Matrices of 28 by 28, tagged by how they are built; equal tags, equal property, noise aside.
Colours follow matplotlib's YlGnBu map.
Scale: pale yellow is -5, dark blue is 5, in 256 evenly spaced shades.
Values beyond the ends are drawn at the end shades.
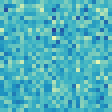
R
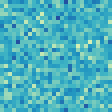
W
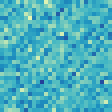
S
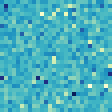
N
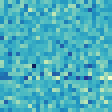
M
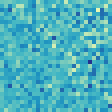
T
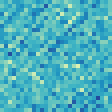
S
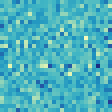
R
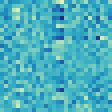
R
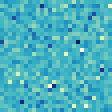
N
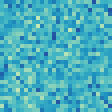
W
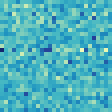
M
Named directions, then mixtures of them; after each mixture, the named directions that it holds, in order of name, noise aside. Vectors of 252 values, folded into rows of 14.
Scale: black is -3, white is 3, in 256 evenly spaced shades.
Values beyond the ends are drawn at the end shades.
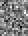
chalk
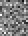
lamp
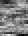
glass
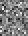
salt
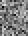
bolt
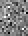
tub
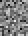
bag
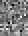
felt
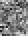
felt, glass, salt.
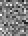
lamp.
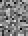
bag.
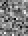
chalk.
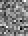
bag, chalk, tub.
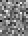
bag, salt, tub.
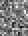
chalk.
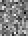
bolt, chalk.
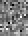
felt.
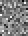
bag, lamp, salt.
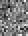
bag, tub.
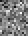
bag, glass, salt.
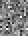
felt, tub.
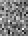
felt, salt, tub.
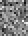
bolt, lamp.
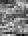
glass.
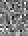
felt, lamp.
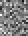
lamp.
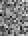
bag, chalk, lamp.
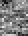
chalk, glass.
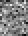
glass, lamp.
